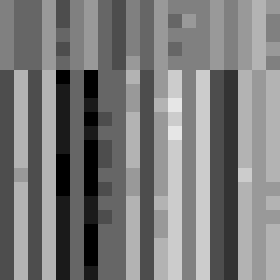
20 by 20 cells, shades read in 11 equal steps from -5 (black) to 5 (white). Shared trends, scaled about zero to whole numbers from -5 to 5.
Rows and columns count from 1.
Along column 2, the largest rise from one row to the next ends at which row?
6
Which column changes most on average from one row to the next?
7
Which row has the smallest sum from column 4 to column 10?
14
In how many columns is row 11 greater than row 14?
3
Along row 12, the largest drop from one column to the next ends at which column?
5
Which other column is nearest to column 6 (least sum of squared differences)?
8
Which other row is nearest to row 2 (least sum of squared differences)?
4
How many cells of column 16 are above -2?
5
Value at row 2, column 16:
1
